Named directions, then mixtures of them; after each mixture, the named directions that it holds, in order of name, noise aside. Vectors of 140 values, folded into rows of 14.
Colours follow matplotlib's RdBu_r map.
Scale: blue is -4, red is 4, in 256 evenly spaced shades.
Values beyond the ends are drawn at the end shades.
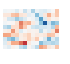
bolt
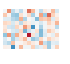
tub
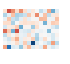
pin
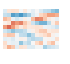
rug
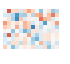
pin, rug, tub.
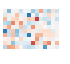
pin, rug, tub.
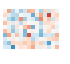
tub.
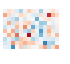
bolt, tub.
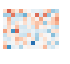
pin.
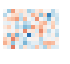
bolt, tub.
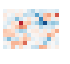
bolt, rug.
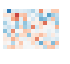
pin, rug, tub.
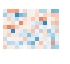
pin, rug.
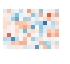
bolt, rug, tub.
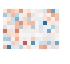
bolt, pin.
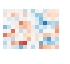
bolt.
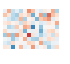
tub.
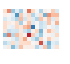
tub.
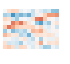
rug.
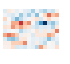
bolt, rug.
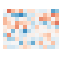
pin, rug, tub.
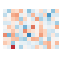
tub.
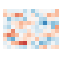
bolt.
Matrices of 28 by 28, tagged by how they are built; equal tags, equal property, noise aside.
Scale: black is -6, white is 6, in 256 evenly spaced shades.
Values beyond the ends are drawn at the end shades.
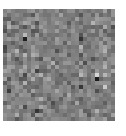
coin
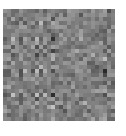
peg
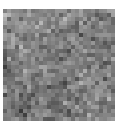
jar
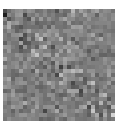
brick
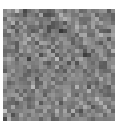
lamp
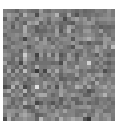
peg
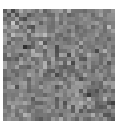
brick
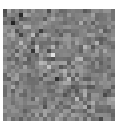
brick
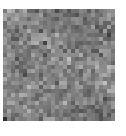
jar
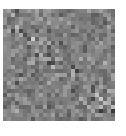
brick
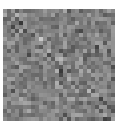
brick
